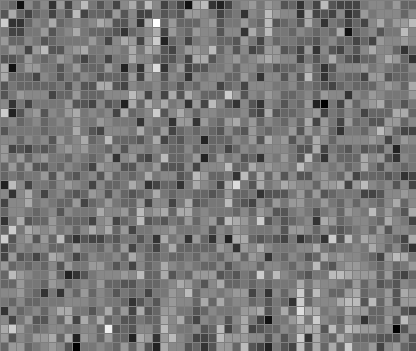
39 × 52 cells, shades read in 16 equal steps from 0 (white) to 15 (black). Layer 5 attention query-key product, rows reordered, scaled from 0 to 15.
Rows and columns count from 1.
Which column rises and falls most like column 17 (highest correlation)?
25
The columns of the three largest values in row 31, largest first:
9, 10, 51
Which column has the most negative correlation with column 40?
17
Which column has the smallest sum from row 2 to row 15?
20
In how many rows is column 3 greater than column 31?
22
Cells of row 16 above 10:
3
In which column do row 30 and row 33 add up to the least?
40
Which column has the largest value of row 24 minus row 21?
30
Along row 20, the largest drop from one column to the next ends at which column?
31
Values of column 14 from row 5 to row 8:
11 7 11 6
